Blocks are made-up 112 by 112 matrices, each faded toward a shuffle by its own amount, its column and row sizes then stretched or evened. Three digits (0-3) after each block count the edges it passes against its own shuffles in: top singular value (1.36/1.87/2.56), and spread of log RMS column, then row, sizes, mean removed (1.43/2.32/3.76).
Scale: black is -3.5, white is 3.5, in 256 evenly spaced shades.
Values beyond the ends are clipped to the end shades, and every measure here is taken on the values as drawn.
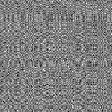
3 1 0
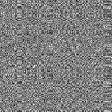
3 0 2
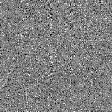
2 1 0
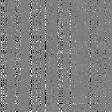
3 3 1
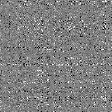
1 2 2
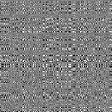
3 2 3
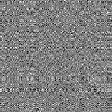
3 0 2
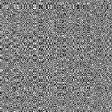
3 2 2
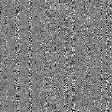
2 3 0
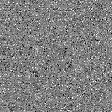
2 0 0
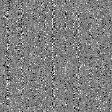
2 2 0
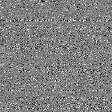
1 0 2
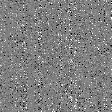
1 2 0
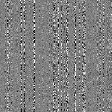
3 3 0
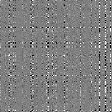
3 3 2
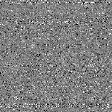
2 0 2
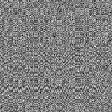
3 0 1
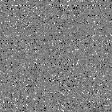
0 1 2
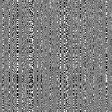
3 3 0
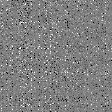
0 2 1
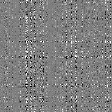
1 3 2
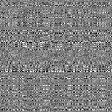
3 0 3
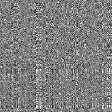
3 2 1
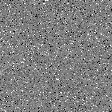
0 0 1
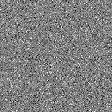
2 0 0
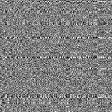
3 0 2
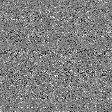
0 0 2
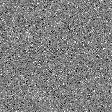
1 0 0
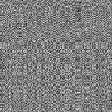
3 0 1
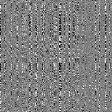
3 3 0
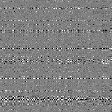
3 1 3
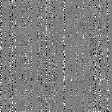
1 3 1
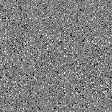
1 0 1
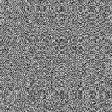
3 1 0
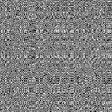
3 1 2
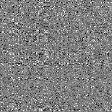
2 1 2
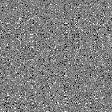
2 1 1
